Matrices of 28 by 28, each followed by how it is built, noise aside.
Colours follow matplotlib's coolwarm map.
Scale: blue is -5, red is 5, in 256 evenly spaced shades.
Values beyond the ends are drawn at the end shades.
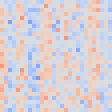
blocks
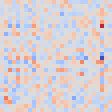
low rank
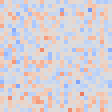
blocks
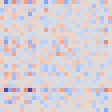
low rank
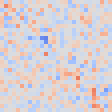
block diagonal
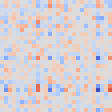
low rank
